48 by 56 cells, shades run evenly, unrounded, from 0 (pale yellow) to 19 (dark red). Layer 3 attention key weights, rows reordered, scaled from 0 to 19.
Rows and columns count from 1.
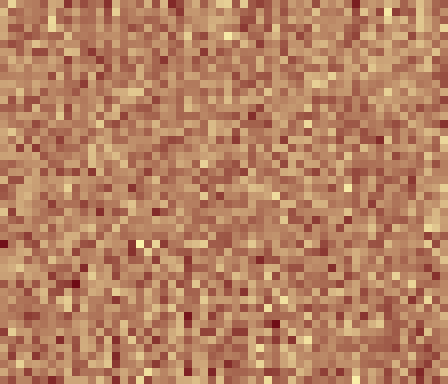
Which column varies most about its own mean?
15
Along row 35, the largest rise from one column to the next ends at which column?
35
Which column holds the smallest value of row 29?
54
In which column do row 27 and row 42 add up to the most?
53
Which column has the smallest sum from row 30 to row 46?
32
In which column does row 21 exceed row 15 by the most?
8
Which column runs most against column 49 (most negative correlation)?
23
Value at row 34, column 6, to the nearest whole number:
9
